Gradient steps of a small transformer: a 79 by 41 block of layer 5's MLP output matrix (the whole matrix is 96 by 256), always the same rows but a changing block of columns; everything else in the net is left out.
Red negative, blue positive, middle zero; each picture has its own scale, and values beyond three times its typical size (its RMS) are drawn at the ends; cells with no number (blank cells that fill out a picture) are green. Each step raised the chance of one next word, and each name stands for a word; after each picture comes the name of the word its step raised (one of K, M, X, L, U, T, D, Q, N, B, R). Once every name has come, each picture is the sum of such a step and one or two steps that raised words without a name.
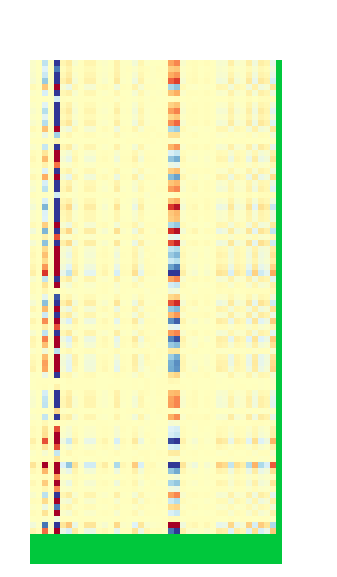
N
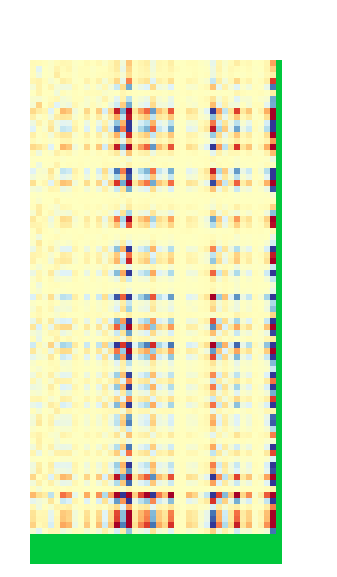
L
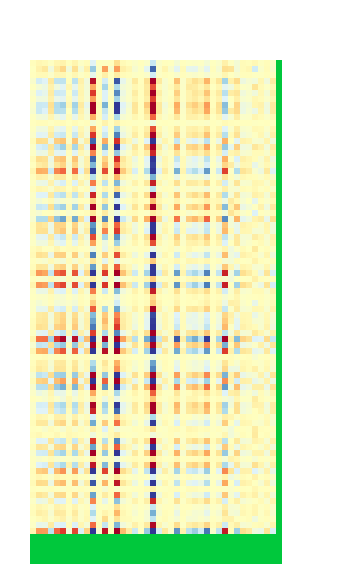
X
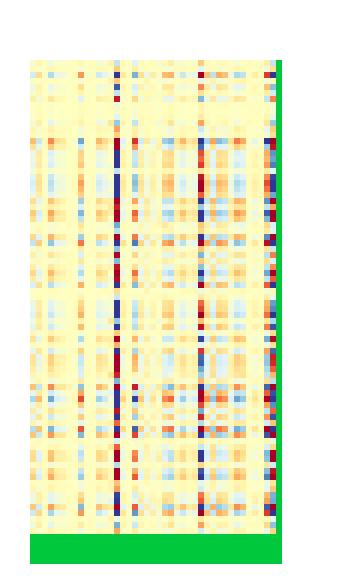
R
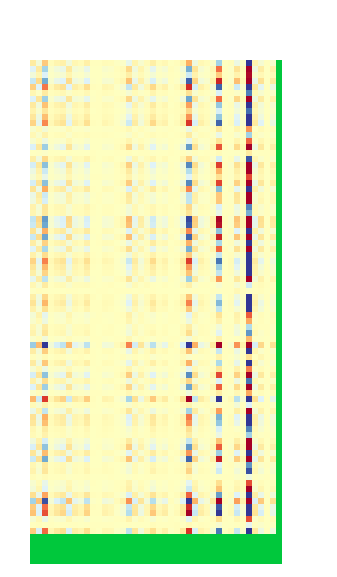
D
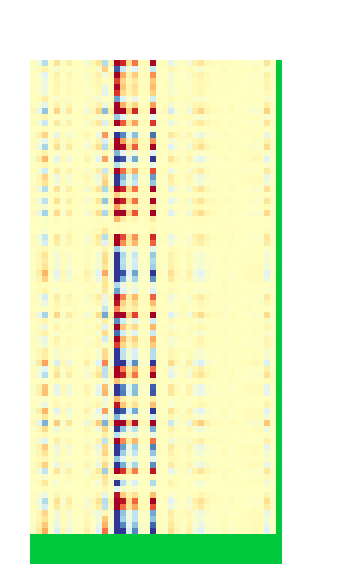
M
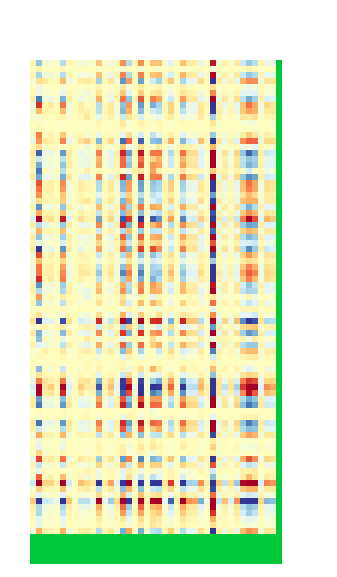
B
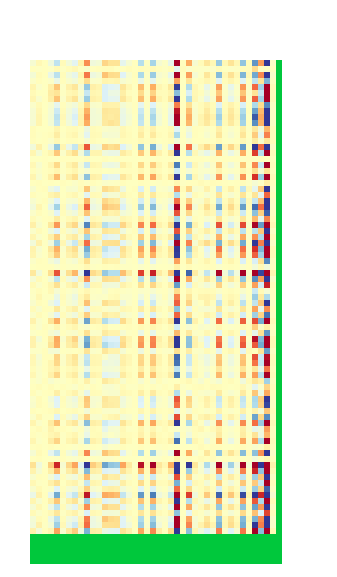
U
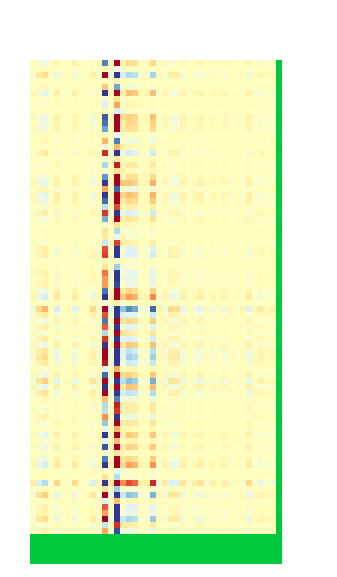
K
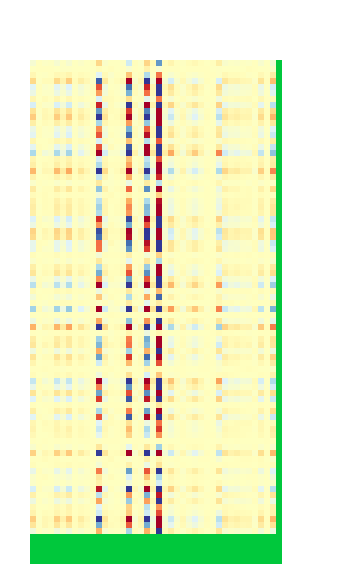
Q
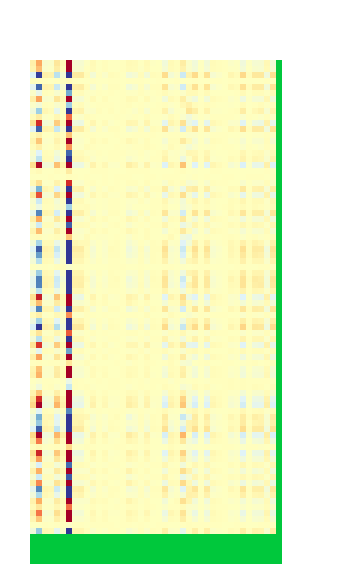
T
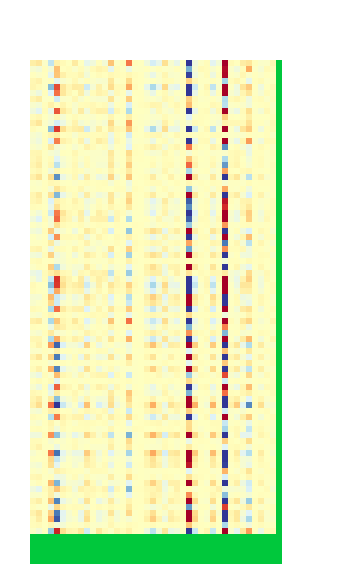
T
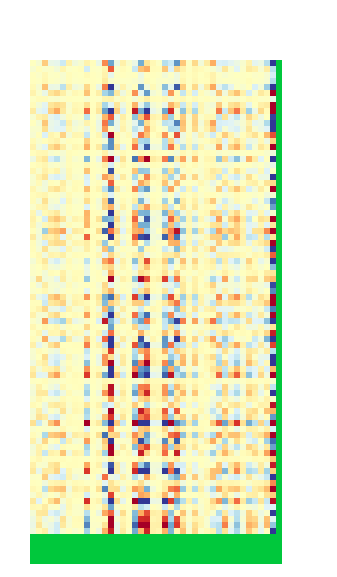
M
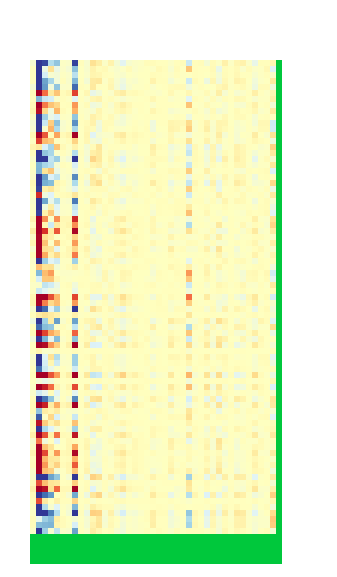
L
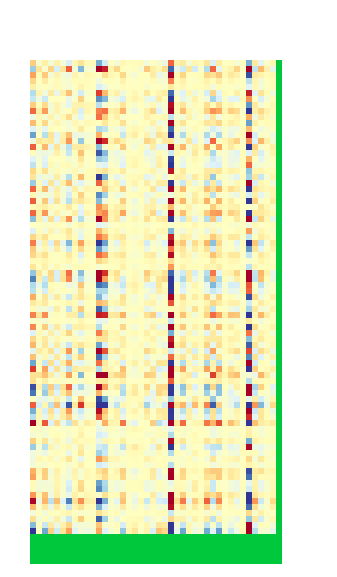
M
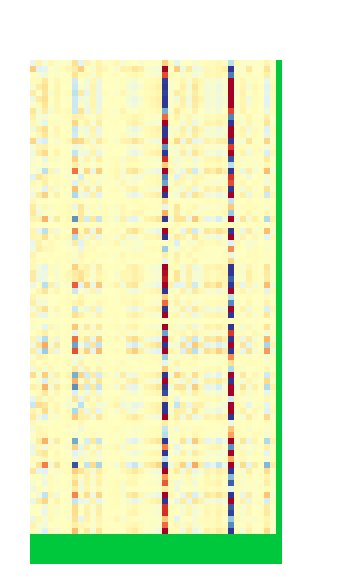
X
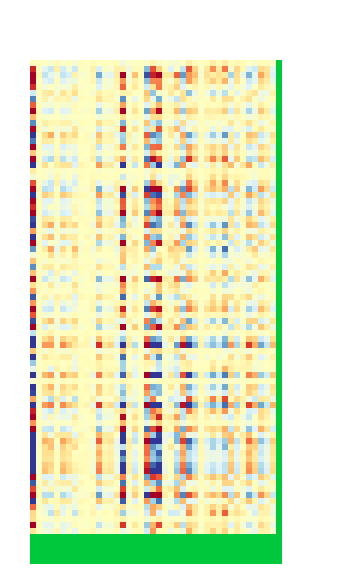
T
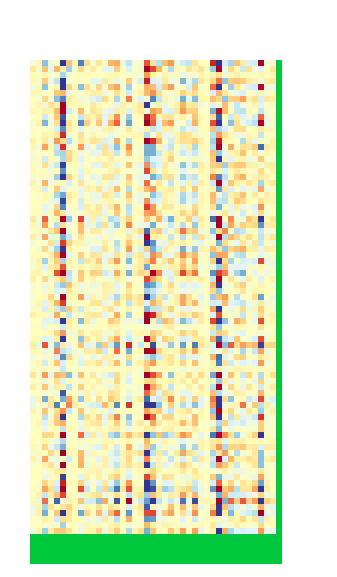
D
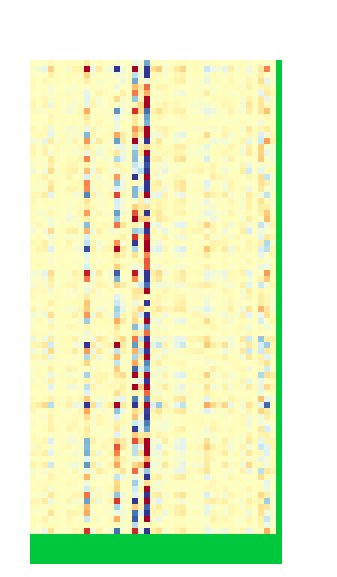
X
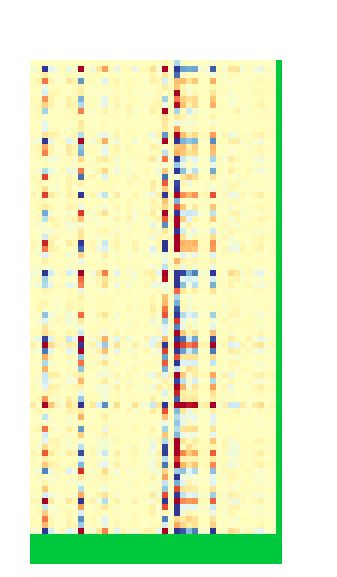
X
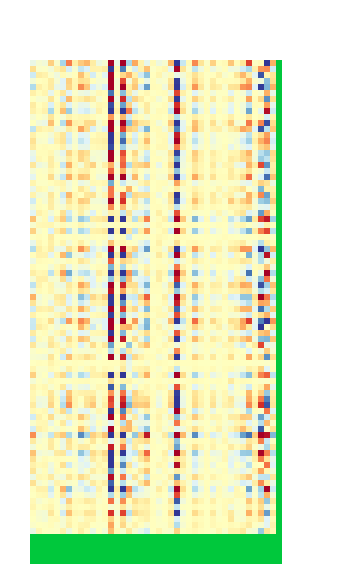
T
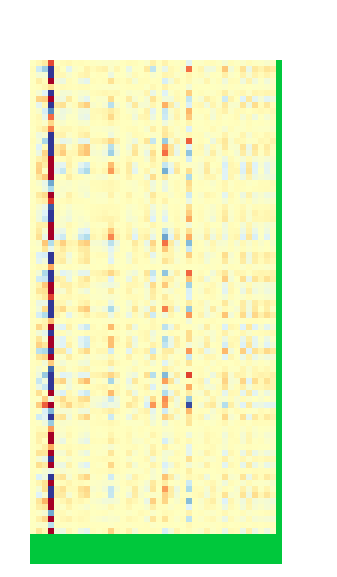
Q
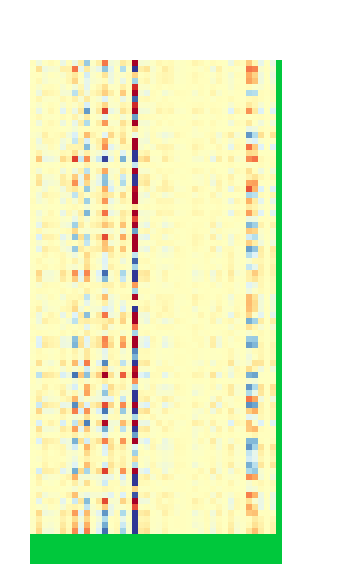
M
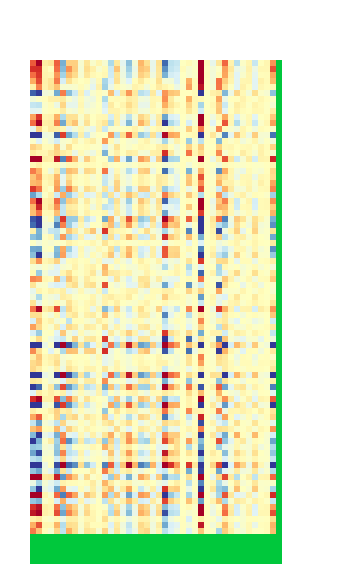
X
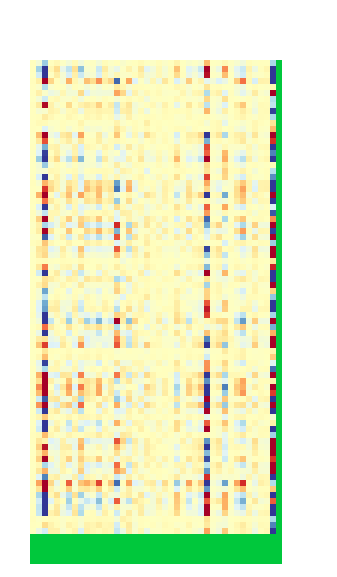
B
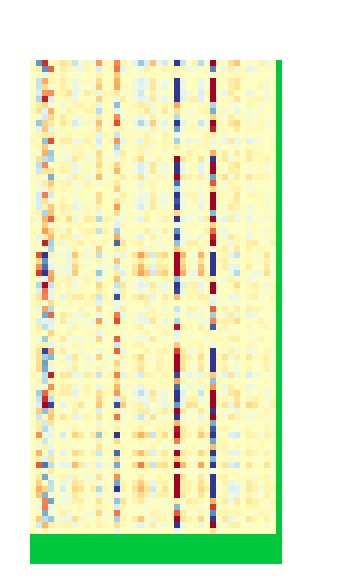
N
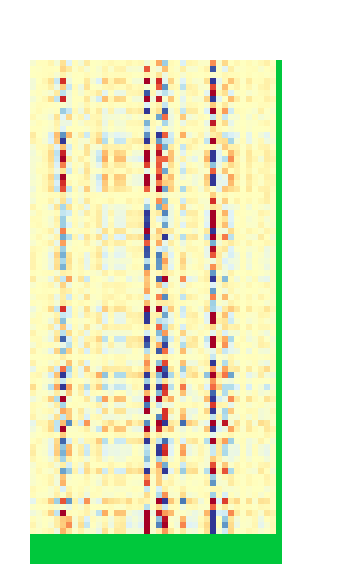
M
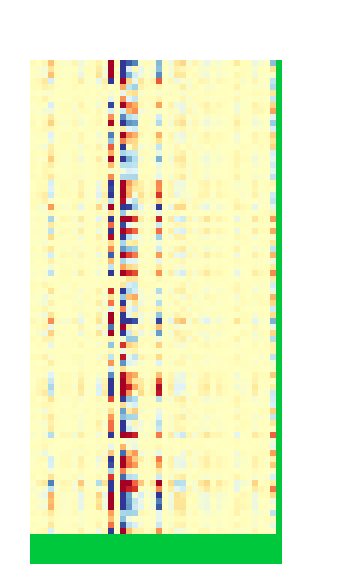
B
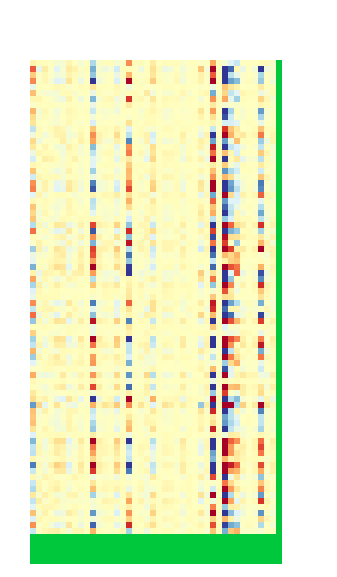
N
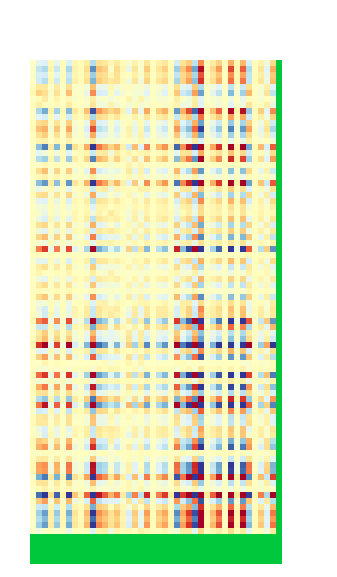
L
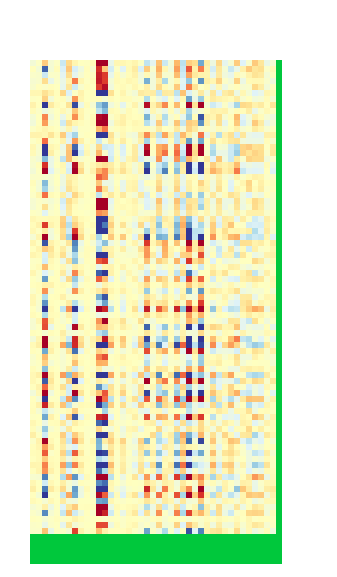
Q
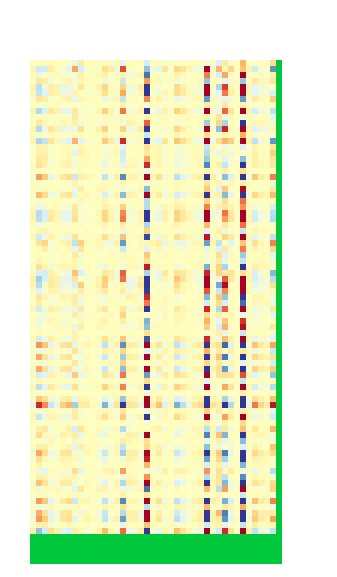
T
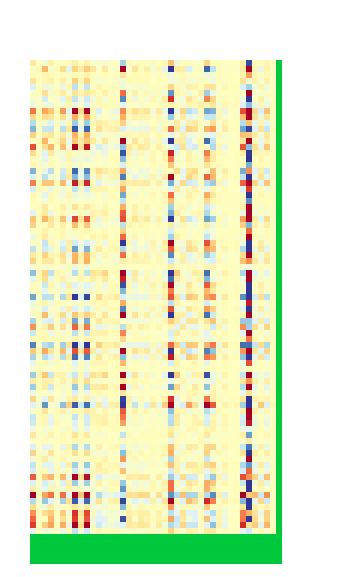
L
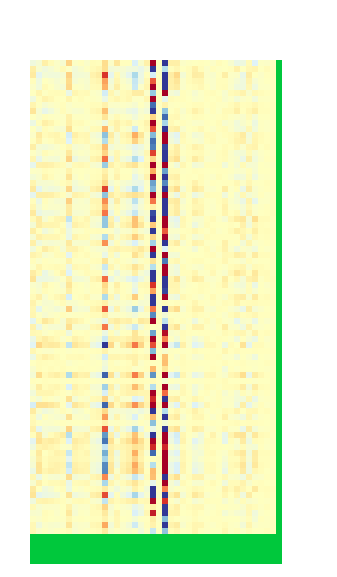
T
